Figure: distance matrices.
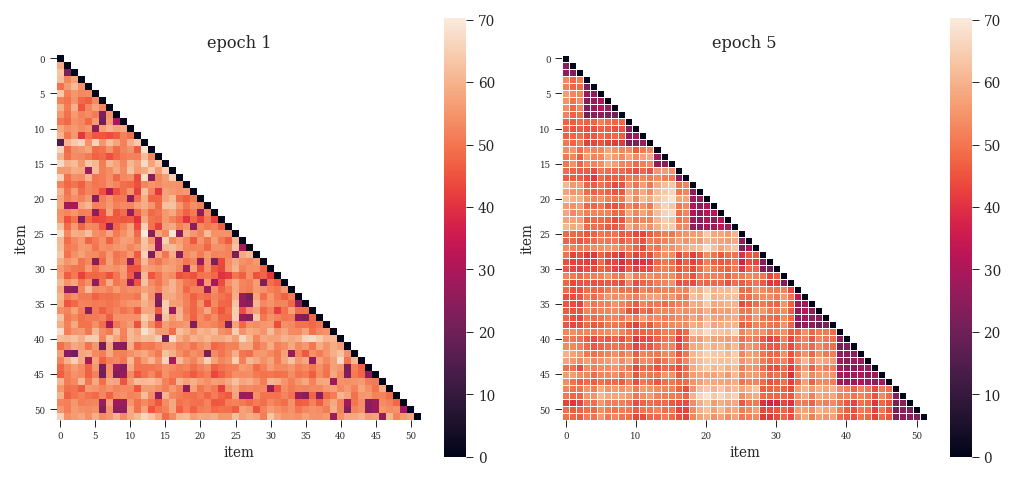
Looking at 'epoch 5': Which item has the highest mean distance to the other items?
20
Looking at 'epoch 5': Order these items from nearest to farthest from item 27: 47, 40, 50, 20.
40, 50, 47, 20
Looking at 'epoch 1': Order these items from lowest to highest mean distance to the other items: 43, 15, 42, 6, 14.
6, 14, 42, 43, 15
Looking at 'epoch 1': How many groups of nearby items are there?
13
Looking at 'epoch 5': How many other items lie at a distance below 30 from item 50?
4
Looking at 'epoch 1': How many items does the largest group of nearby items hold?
8
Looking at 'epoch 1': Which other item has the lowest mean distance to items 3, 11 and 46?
23
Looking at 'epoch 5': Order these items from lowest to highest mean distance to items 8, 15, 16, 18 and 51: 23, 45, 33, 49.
49, 23, 45, 33
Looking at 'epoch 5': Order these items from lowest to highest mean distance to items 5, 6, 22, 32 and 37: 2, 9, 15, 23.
23, 2, 9, 15
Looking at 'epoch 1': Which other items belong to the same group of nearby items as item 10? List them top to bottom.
5, 20, 22, 29, 32
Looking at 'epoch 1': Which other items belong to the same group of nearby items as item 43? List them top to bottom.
4, 16, 36
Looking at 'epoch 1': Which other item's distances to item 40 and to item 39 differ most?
15
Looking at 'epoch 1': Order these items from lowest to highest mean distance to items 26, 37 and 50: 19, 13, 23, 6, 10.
6, 19, 23, 13, 10
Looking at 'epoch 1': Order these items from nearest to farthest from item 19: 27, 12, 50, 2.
50, 27, 2, 12
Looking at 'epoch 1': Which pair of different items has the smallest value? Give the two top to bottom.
0, 12
